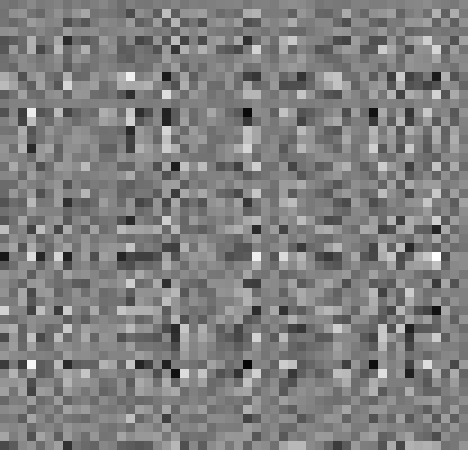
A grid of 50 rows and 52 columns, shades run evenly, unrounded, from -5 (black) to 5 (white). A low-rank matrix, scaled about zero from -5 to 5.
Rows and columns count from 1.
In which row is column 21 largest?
42
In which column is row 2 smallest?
15
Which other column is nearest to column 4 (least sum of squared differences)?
32
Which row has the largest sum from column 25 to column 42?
17
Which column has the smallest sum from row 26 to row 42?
46
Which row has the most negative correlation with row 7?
9
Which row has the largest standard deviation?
29
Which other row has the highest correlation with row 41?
13
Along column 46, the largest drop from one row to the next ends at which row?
37
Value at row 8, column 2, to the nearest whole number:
-1
